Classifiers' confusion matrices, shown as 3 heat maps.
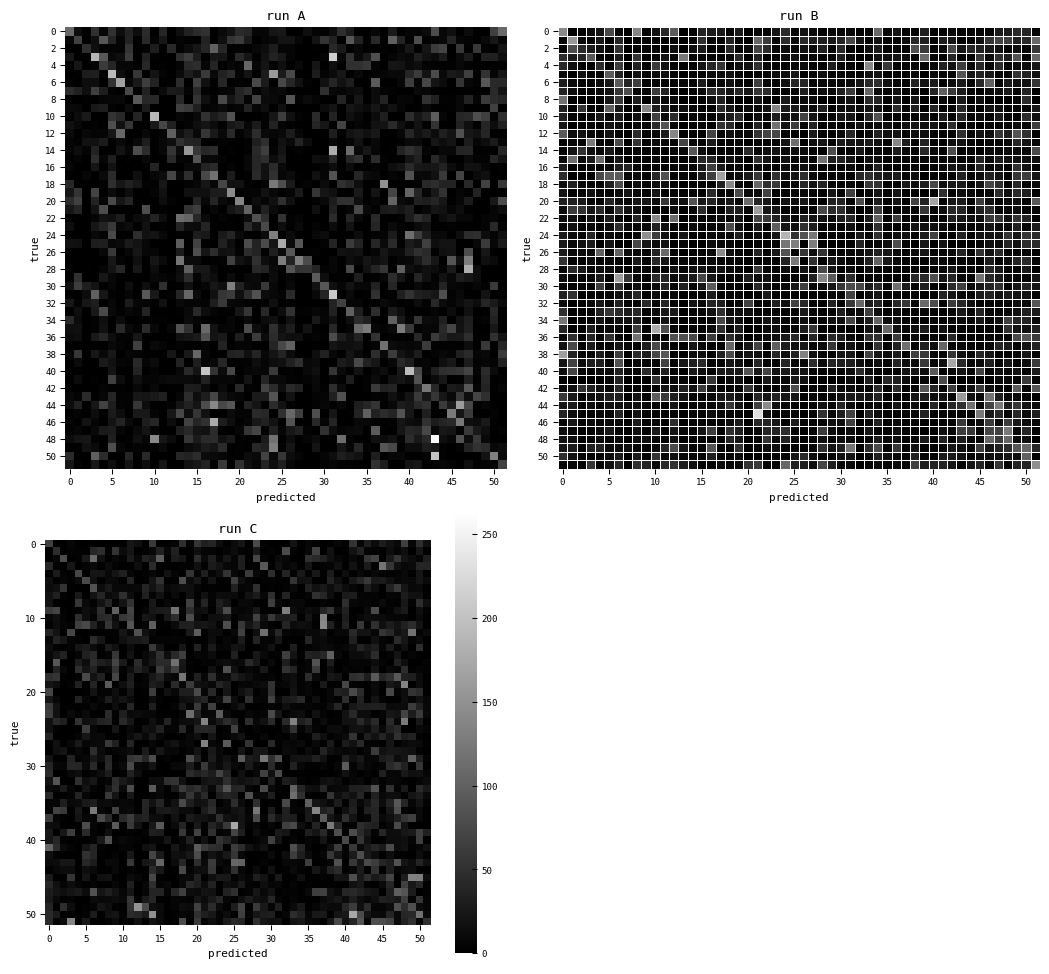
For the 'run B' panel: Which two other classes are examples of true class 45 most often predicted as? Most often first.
21, 31
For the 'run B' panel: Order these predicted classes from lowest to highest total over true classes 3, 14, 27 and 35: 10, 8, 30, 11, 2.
30, 2, 11, 8, 10
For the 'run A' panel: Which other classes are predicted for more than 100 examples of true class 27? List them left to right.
13, 25, 47
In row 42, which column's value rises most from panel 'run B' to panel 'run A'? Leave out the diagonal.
47
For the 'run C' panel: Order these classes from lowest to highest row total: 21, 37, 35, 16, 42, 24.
21, 42, 16, 35, 37, 24
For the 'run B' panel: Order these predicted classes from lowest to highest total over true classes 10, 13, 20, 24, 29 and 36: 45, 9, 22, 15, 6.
22, 15, 9, 45, 6
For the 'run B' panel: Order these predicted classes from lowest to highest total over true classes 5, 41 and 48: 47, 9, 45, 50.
9, 45, 47, 50
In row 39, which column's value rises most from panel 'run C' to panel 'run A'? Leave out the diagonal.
34
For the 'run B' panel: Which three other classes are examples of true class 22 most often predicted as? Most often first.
10, 12, 34
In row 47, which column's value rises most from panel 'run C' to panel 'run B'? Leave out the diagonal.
16
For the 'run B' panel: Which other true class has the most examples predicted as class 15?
29
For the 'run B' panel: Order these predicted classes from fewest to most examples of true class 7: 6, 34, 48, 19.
34, 48, 19, 6
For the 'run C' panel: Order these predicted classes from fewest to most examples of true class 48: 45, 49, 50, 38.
49, 38, 45, 50
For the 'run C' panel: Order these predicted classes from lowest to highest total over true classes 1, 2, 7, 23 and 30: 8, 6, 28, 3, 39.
39, 3, 8, 28, 6
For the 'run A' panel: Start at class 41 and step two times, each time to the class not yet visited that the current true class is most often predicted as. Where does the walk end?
24
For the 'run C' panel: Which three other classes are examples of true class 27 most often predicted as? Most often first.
21, 24, 8
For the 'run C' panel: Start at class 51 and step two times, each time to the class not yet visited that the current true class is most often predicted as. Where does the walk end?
45
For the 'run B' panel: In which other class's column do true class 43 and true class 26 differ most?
17
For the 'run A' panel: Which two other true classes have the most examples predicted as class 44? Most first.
31, 2
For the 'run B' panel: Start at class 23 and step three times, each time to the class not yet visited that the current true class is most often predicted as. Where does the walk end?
28
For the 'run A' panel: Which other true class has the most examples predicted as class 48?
10
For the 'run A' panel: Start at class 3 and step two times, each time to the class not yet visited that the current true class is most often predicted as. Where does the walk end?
14
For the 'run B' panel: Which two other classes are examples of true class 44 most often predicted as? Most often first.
22, 47
